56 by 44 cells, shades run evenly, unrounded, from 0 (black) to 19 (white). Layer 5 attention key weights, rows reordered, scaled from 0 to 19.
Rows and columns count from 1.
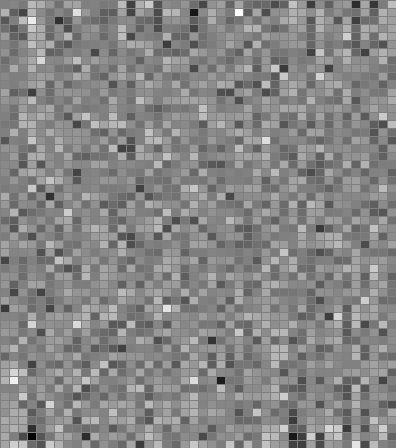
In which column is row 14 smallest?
18
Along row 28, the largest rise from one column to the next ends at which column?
23
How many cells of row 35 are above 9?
31
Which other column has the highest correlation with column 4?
33
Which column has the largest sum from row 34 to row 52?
40
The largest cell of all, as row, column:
2, 27
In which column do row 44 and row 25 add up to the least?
14
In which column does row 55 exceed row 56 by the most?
16
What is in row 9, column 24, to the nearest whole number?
8
